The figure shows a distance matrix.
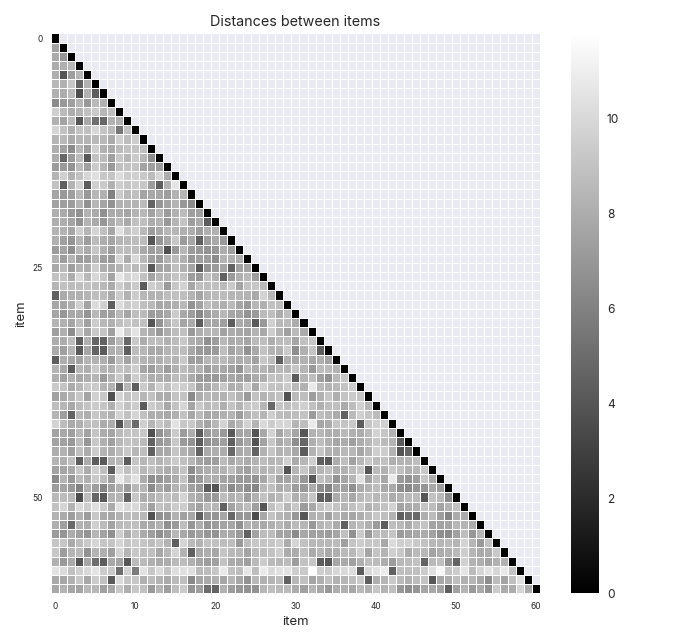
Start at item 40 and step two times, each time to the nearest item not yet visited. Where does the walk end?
27
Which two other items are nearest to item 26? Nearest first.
51, 21
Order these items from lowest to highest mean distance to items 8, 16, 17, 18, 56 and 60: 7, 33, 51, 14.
7, 14, 33, 51
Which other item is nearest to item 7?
39
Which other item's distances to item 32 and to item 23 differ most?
14
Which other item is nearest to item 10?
38
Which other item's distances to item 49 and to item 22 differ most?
20
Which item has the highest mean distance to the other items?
58
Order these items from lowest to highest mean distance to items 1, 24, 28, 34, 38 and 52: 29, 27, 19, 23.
19, 23, 29, 27
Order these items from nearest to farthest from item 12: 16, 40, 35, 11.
16, 35, 11, 40
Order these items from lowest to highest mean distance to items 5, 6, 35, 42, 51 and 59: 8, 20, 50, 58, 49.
50, 49, 20, 8, 58
